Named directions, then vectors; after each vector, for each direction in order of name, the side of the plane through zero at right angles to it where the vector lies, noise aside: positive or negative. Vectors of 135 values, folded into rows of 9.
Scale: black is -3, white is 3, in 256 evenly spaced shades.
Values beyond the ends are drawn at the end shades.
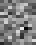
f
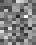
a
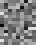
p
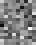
negative, negative, positive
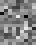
negative, negative, negative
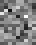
positive, positive, positive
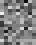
negative, positive, positive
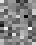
negative, negative, positive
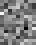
positive, positive, positive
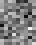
negative, negative, positive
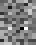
positive, negative, negative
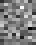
positive, positive, negative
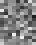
negative, negative, positive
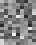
negative, negative, positive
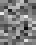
positive, positive, positive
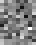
negative, negative, positive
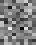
positive, negative, negative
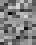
positive, positive, positive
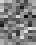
negative, negative, positive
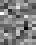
positive, positive, positive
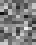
negative, negative, negative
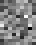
positive, positive, negative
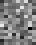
positive, positive, negative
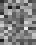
positive, negative, negative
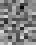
positive, negative, positive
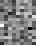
positive, positive, negative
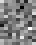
negative, negative, positive
